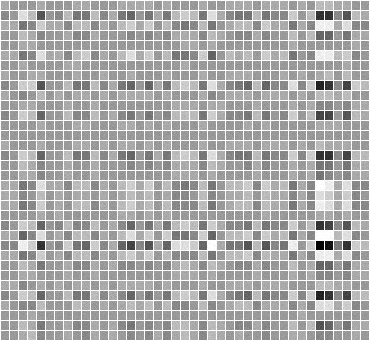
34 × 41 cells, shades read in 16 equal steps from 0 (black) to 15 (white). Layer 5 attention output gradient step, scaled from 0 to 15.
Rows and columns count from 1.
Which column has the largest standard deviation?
36
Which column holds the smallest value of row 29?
3
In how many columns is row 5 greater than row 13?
7
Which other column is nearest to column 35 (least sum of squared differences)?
40
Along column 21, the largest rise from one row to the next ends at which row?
25
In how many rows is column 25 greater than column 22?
6
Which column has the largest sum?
24
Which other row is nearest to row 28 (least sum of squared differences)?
11
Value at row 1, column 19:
10
